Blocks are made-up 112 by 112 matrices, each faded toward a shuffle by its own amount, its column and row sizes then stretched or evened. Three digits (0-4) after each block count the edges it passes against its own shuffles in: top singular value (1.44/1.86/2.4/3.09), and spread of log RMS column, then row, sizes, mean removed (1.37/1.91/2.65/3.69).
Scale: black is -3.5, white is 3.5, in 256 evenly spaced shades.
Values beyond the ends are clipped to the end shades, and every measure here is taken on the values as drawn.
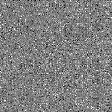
2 1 0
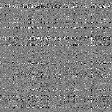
2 3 4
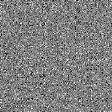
1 2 2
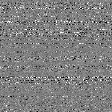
0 0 4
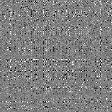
3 3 3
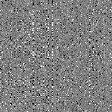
3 3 1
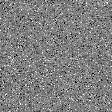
0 0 1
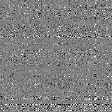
2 2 4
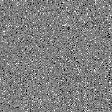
2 2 1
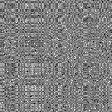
4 2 0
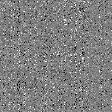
0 3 1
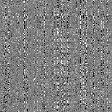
3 4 1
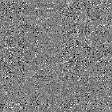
0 3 3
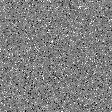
0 0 0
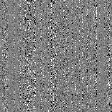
0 4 0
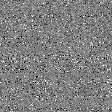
0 0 3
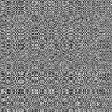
4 3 3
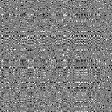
4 1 3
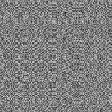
4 1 2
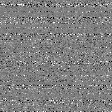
0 0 4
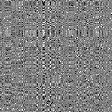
4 3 1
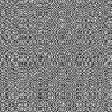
4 1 1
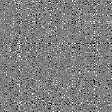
3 3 2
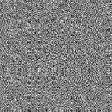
3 2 0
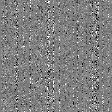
1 4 0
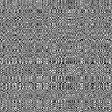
4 3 3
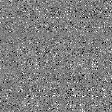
1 2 3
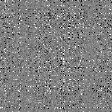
0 3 3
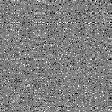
3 0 2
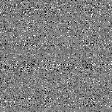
1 2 3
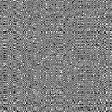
4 3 2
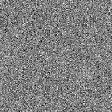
2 1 0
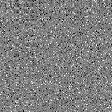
3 0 0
